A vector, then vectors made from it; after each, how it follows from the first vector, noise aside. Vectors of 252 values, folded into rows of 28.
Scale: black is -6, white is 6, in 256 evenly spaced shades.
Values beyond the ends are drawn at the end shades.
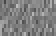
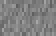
negated, shrunk.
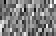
scaled up.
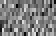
negated, scaled up.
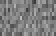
wrapped around, negated.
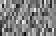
negated, scaled up.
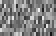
wrapped around, scaled up.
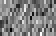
negated, scaled up.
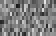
negated, scaled up.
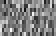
scaled up.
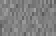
negated, shrunk.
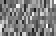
scaled up.
